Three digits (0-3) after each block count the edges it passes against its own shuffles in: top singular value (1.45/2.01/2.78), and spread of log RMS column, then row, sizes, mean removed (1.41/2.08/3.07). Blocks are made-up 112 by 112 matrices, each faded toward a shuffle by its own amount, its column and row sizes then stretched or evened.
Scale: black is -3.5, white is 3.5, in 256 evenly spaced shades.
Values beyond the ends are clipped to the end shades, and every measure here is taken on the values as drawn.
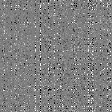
2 3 2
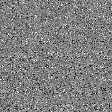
0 0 2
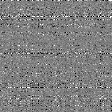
2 1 3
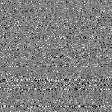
2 0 3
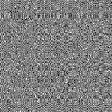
3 1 1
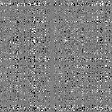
1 3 3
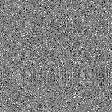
2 0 0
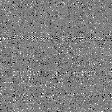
2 1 2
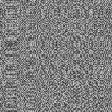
3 1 0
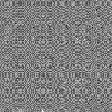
3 1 2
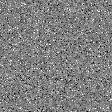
1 0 1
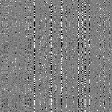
3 3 0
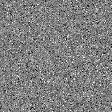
1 1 0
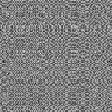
3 0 2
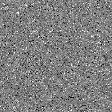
1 0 1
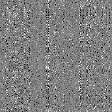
2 3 0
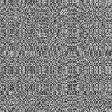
3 2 1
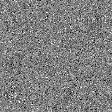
0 1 1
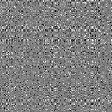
3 2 2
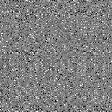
2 0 1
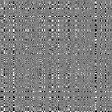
3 3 3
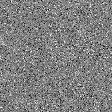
1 0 0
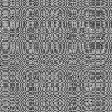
3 1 1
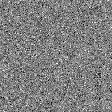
1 0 0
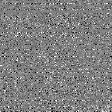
1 1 3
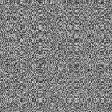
3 2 1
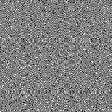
3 0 0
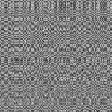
3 0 3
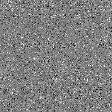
0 1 2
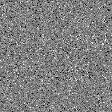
1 0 1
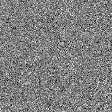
1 1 1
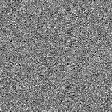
2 0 1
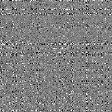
2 2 3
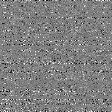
1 1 3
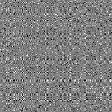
3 2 2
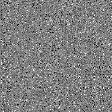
1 2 1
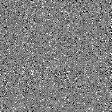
0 2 1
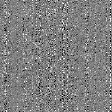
2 3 1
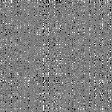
2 3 2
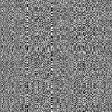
3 3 0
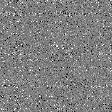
0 1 2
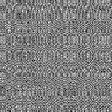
3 0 0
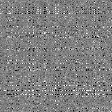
2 2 3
